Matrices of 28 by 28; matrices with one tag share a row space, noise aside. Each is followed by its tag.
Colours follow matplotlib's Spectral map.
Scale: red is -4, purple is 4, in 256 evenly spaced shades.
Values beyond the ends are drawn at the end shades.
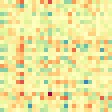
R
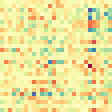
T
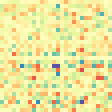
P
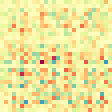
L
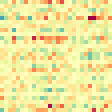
T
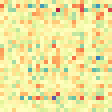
P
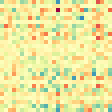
P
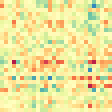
T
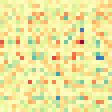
P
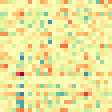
R
